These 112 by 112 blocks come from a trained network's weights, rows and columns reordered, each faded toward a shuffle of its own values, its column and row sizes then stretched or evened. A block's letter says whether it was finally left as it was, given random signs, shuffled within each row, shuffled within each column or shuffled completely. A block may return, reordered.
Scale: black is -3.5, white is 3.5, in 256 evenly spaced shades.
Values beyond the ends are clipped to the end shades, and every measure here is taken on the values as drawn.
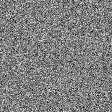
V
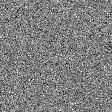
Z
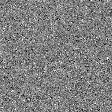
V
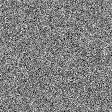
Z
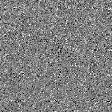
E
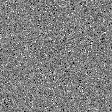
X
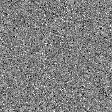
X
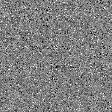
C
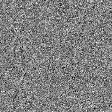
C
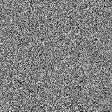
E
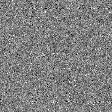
C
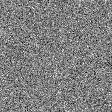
Z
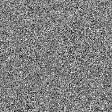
C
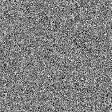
X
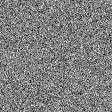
Z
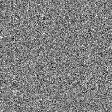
E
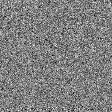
V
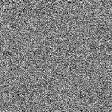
E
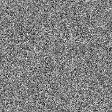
C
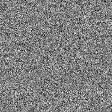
C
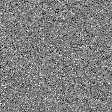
V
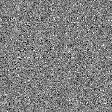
E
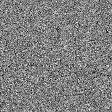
V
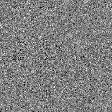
E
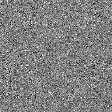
C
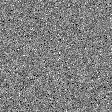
Z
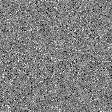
V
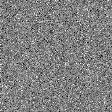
C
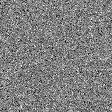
Z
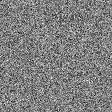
Z
